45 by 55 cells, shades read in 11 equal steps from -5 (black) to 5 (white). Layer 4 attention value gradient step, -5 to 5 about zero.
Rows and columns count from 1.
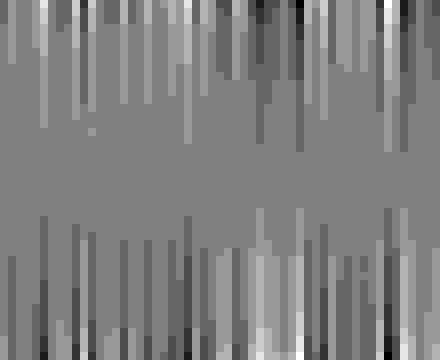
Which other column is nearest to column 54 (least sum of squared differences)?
8
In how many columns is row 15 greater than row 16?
2
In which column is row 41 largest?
38
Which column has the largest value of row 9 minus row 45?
49
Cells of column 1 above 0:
3
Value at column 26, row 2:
2
